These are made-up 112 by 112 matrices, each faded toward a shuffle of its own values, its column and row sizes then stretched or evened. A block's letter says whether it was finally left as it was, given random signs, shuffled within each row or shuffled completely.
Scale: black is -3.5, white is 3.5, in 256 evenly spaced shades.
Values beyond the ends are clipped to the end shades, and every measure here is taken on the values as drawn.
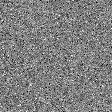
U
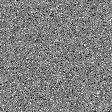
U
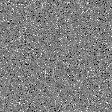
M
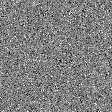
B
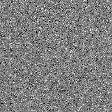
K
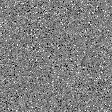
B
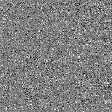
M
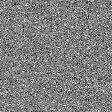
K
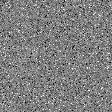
K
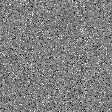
K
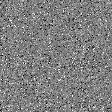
K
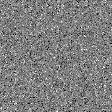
K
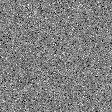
U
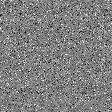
B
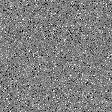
B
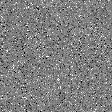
M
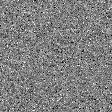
B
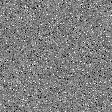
U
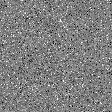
U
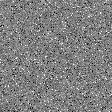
U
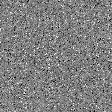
K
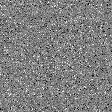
B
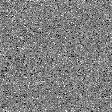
M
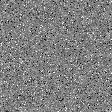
U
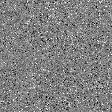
K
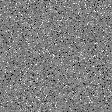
U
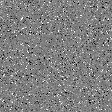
K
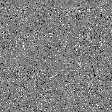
K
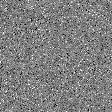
U
